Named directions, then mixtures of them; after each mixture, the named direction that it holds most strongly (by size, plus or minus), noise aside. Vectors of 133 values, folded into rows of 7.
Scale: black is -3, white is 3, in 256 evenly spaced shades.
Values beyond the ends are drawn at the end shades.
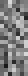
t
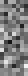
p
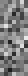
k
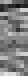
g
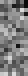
g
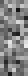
t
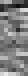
g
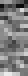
g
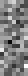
p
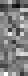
g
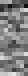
g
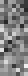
p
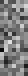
p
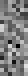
t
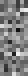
k
